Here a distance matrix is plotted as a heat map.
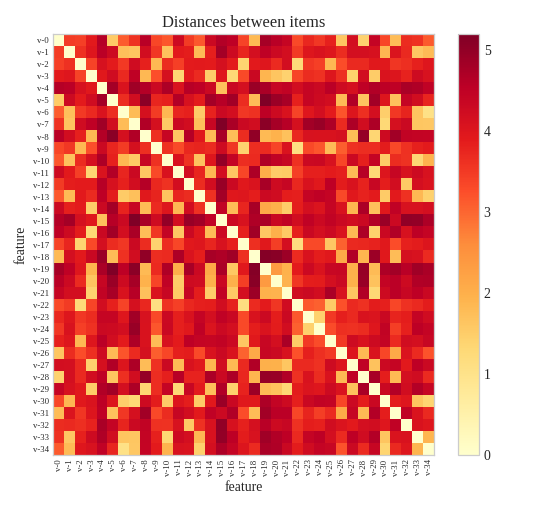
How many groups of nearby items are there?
7
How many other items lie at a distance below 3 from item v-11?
9
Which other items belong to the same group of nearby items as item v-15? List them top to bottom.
v-4
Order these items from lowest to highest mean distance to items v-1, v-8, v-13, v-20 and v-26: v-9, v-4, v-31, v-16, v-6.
v-6, v-16, v-9, v-31, v-4
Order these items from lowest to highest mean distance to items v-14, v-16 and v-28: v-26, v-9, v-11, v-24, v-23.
v-11, v-26, v-9, v-24, v-23
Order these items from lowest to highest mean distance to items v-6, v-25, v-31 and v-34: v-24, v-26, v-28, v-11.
v-26, v-28, v-24, v-11
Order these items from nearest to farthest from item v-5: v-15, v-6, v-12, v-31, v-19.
v-31, v-6, v-12, v-15, v-19
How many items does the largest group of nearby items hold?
10
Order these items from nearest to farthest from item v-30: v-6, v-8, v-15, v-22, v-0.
v-6, v-0, v-22, v-8, v-15
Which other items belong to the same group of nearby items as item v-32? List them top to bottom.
v-12
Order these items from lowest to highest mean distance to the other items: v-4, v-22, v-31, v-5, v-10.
v-22, v-10, v-31, v-5, v-4
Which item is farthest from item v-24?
v-7
